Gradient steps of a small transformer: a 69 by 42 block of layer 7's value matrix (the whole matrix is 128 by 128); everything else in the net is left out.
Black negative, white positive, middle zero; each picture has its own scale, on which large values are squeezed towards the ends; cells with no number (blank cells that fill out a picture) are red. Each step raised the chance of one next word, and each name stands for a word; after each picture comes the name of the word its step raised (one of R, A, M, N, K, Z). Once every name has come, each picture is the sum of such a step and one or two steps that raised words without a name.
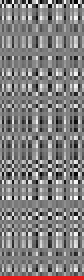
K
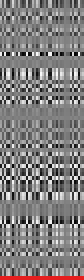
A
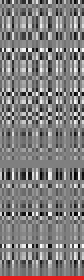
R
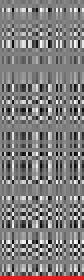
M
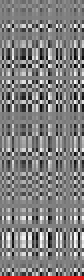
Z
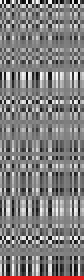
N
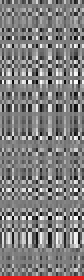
Z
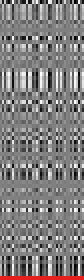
N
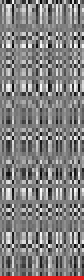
K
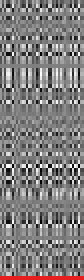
A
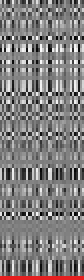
R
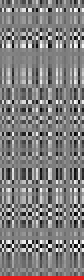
M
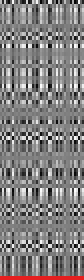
K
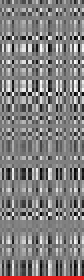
R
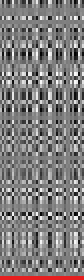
Z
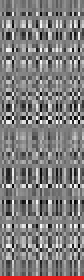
R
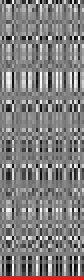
N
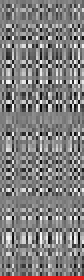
Z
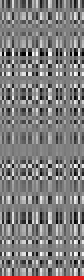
A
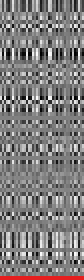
Z
